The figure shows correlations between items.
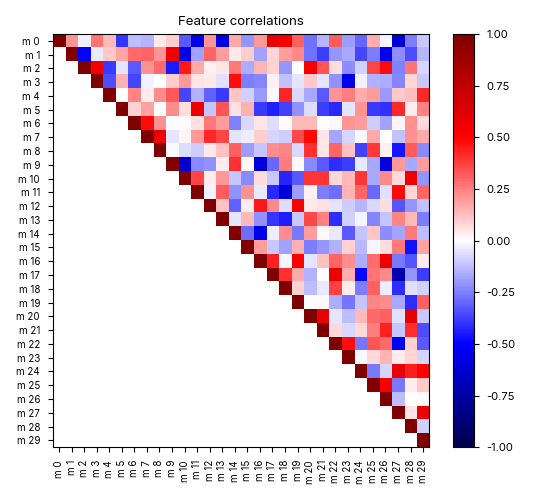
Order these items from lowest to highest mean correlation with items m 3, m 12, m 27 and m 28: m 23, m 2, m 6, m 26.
m 23, m 26, m 6, m 2
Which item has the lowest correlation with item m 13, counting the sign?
m 0
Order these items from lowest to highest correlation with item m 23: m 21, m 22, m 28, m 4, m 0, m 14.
m 14, m 0, m 21, m 28, m 4, m 22
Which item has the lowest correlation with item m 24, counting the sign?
m 17
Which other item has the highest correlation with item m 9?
m 1
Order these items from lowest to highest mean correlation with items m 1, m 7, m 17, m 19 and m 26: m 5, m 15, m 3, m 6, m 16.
m 5, m 3, m 15, m 6, m 16
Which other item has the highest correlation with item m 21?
m 20
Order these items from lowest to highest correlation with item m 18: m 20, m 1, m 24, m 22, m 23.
m 24, m 20, m 23, m 1, m 22
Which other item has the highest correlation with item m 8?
m 7
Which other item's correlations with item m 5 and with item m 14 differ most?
m 11
